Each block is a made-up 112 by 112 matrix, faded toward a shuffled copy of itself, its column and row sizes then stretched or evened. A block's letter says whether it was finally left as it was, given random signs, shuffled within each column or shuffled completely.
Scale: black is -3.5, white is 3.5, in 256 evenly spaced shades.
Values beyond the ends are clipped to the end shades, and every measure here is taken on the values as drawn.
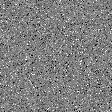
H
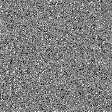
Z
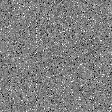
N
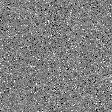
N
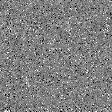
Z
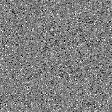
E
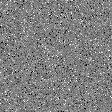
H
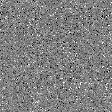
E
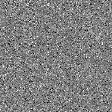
E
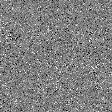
Z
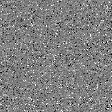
E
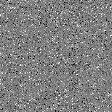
E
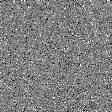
Z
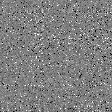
E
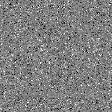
E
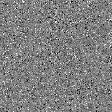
E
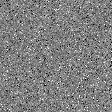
N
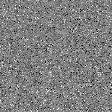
E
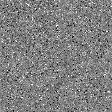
Z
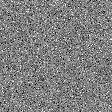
H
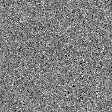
N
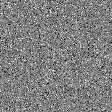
H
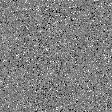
N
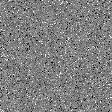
N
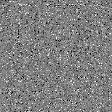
E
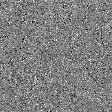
N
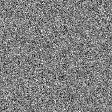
N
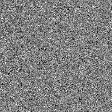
Z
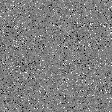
Z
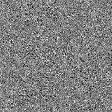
E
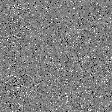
Z
